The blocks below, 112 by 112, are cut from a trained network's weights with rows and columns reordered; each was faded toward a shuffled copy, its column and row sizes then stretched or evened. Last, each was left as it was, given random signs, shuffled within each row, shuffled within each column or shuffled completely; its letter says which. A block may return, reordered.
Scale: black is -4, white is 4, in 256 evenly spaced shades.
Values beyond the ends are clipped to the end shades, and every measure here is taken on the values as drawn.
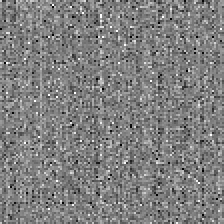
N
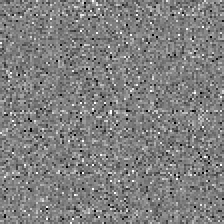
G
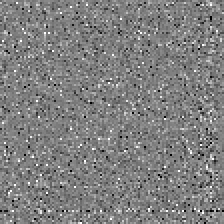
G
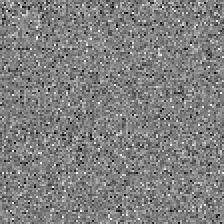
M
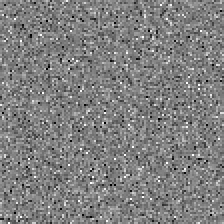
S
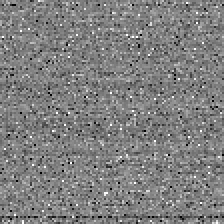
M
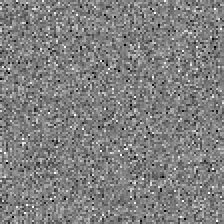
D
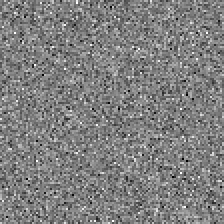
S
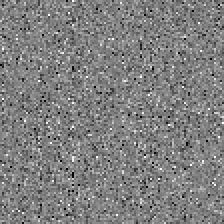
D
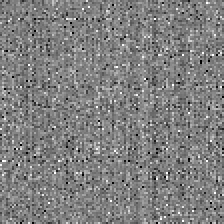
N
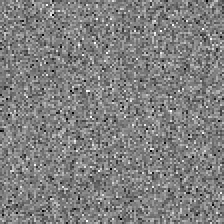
S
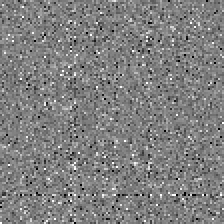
G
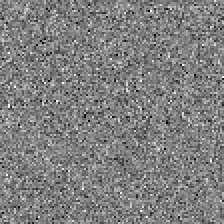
M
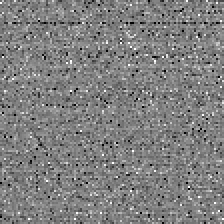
M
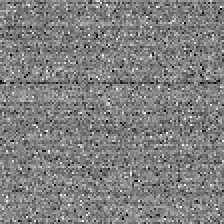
M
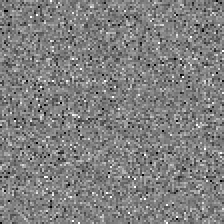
M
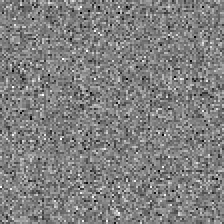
N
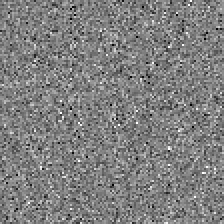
D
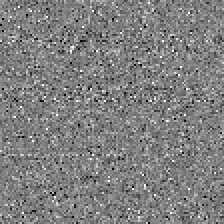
M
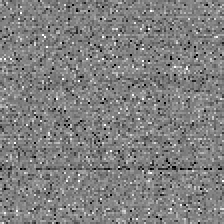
M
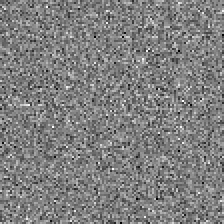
G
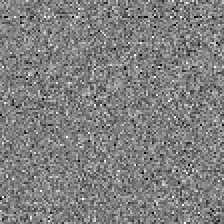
N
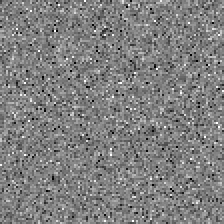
S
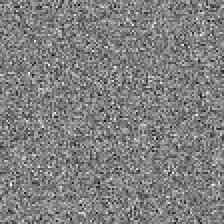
M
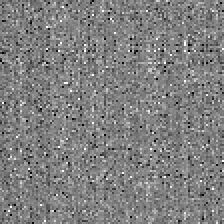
N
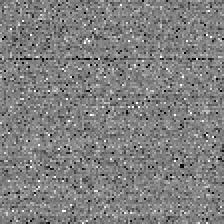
M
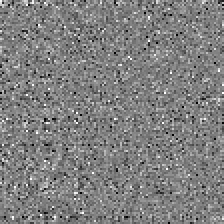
N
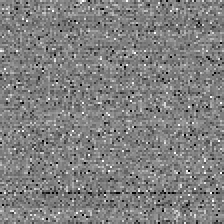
M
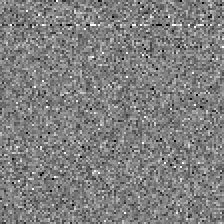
M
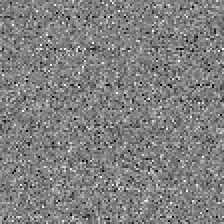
M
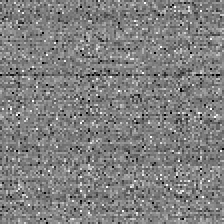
N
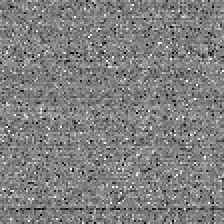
M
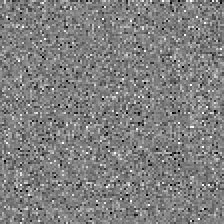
G
